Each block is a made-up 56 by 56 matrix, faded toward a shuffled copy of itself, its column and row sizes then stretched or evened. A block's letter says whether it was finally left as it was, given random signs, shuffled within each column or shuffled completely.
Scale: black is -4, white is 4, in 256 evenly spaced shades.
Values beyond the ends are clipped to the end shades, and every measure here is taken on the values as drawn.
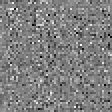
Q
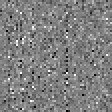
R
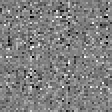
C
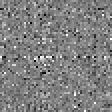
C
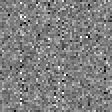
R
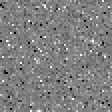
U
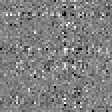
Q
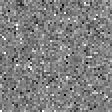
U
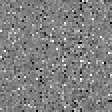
R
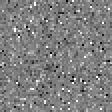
U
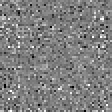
Q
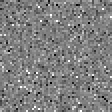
U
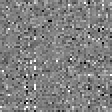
C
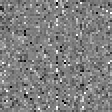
R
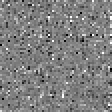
C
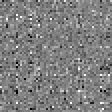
Q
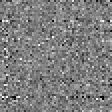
C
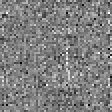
Q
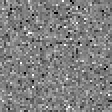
U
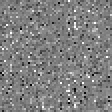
R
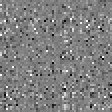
Q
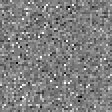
U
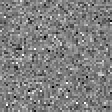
U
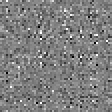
Q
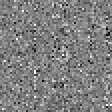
R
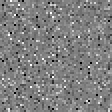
R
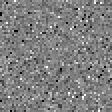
U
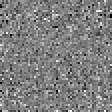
C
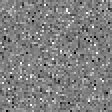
U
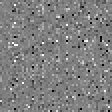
R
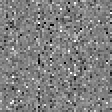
R
